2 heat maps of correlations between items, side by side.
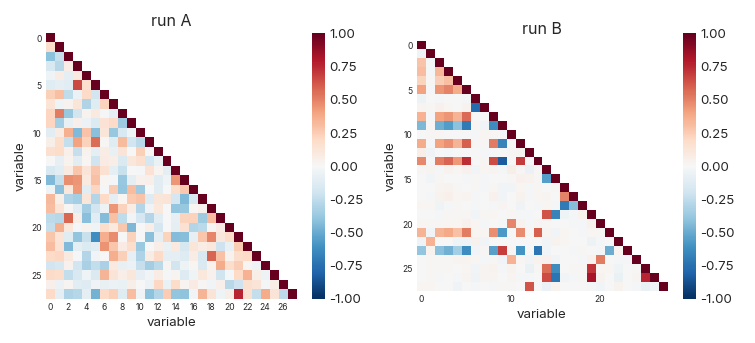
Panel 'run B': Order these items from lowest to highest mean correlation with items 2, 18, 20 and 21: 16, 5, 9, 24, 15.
9, 16, 15, 24, 5
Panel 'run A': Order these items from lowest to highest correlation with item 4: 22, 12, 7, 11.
7, 22, 12, 11
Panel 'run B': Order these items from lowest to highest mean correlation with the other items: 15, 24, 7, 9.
9, 15, 7, 24
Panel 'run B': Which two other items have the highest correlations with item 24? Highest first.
20, 10
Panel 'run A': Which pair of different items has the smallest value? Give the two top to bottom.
5, 21
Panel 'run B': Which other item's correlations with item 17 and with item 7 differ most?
6
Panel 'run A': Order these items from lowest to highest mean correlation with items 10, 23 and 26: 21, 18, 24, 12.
24, 21, 18, 12
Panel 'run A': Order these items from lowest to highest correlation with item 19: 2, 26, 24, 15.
26, 15, 24, 2
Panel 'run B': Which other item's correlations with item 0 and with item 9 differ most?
13
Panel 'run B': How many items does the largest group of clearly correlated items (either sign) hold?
11
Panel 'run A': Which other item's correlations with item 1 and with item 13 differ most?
8
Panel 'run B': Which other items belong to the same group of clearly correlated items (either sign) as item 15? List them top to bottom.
14, 19, 25, 26
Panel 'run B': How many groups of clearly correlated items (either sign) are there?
7
